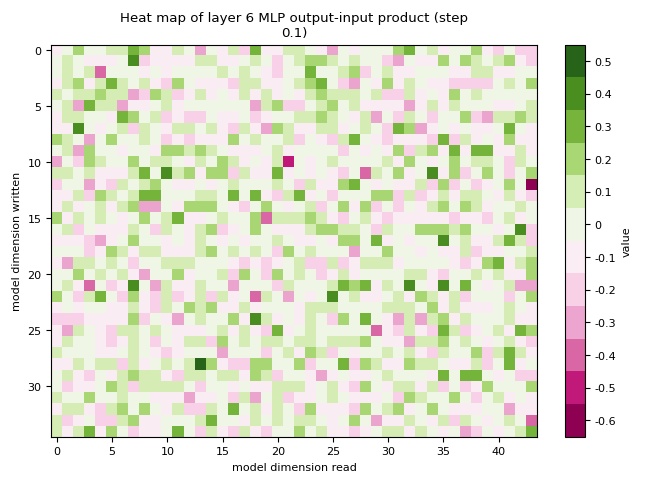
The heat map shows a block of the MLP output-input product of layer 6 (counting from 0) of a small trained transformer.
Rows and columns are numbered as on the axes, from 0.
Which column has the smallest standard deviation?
40
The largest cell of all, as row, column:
28, 13
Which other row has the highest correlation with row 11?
9
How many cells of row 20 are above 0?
14
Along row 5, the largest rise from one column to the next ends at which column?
3
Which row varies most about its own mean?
21
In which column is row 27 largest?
41
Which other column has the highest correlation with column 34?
10
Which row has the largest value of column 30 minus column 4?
2
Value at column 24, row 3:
0.3
